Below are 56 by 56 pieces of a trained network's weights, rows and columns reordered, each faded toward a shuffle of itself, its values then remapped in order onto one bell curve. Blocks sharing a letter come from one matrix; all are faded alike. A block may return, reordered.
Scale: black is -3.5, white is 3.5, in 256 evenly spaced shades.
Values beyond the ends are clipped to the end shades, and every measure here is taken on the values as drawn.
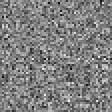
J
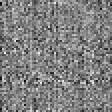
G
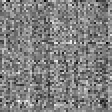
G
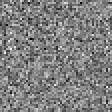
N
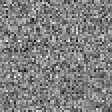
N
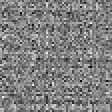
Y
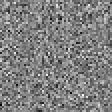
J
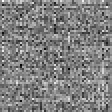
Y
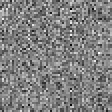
J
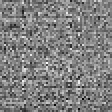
Y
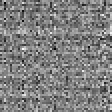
Y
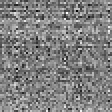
Y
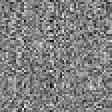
J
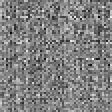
G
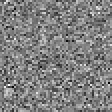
N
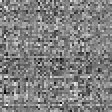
Y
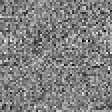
N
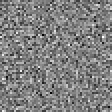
J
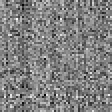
G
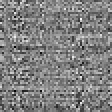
Y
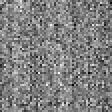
G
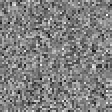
J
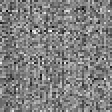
G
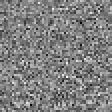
N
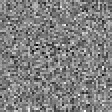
J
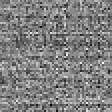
Y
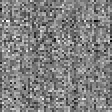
G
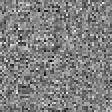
N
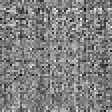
G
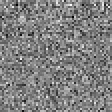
N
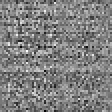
Y
